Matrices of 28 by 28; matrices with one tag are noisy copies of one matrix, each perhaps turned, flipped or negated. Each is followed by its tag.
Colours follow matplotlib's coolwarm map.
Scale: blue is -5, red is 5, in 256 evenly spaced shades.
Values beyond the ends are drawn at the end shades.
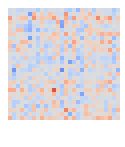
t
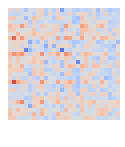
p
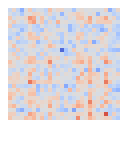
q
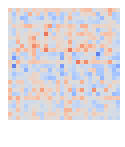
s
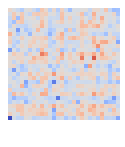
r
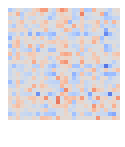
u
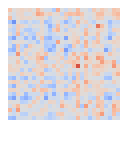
q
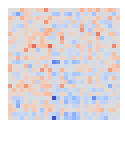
s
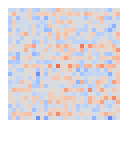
t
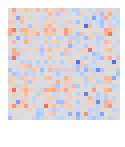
q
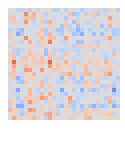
q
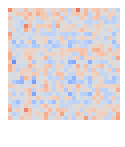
r
